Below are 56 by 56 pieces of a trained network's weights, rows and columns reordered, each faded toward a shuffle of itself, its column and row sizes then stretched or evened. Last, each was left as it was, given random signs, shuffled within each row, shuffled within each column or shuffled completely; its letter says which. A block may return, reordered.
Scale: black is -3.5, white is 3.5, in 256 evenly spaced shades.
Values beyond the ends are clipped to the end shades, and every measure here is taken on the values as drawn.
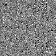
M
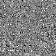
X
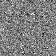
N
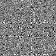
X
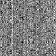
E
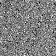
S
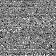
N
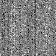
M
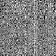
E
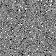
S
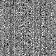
M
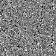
M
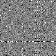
E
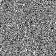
N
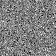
S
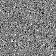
N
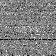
N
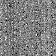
M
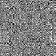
E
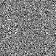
X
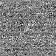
N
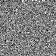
N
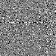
X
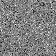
S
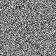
S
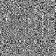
E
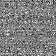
N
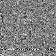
X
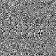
E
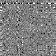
E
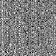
E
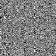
E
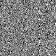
M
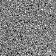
X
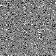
X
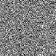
E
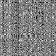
E
